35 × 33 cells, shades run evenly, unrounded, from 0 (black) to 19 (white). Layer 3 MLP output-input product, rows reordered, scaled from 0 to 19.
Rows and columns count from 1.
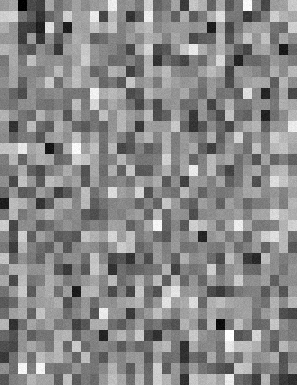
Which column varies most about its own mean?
3
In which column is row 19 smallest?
1
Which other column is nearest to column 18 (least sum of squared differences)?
27
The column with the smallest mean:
15
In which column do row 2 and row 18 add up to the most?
13
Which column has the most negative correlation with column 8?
12
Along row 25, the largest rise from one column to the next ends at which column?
11
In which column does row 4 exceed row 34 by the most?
25
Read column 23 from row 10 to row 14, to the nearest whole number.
11 11 6 9 7
